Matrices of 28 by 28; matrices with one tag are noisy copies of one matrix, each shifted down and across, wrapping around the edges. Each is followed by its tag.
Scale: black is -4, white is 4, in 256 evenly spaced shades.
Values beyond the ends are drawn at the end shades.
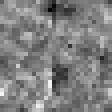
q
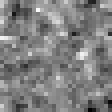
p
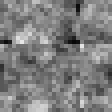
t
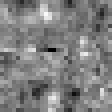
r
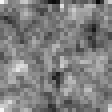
t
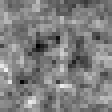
p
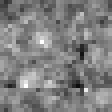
t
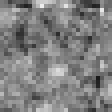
t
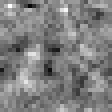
r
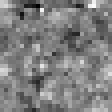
t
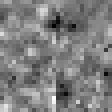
q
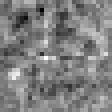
p
